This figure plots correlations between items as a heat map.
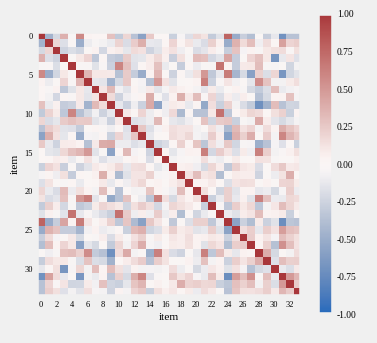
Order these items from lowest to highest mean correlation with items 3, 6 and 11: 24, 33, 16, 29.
33, 16, 29, 24
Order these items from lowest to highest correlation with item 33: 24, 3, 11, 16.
24, 3, 11, 16
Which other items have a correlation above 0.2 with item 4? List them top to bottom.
10, 11, 15, 23, 28
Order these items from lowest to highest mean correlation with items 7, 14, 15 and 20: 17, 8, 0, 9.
17, 9, 0, 8
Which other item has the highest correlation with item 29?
28
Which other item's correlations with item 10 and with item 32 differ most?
23
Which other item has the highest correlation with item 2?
25
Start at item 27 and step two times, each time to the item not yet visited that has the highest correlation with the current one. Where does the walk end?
13
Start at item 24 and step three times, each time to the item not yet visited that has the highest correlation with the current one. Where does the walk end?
21
